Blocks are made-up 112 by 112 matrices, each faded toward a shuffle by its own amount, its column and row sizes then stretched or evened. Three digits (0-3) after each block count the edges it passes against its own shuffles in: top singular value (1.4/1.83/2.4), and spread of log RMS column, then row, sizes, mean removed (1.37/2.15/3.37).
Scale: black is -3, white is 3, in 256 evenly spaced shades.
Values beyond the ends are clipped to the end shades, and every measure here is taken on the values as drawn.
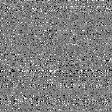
2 1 3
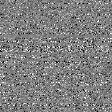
1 0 3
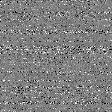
0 0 3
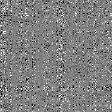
0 3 2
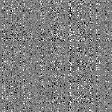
2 3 2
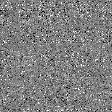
0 1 2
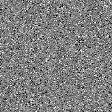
1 1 0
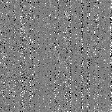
0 3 1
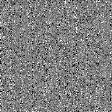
0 2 1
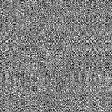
3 0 2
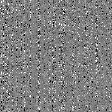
1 3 1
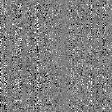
0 3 2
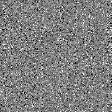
1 2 1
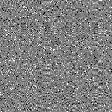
3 0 0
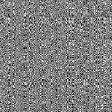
3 3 1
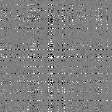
2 3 3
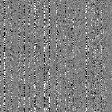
3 3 0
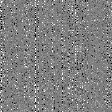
2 3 0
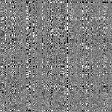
3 3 2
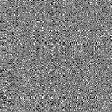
3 1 2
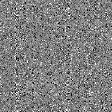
2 2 1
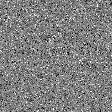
0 0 1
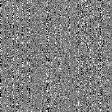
1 3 0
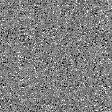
1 1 1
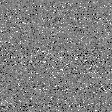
0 0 2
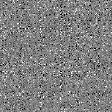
0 2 2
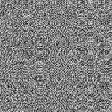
3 0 1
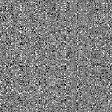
3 2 1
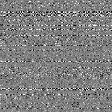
3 0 3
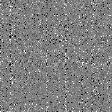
2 2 1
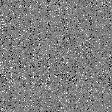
0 2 1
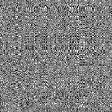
3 2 2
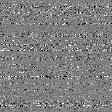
1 0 3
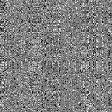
3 2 0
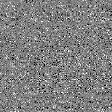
2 1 2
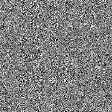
1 2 1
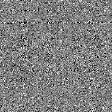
1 2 2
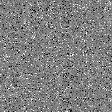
1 1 1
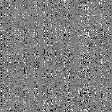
1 3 2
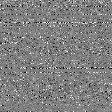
1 0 3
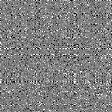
3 1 2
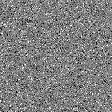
2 0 0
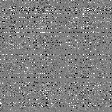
2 2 3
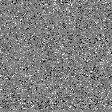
0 0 2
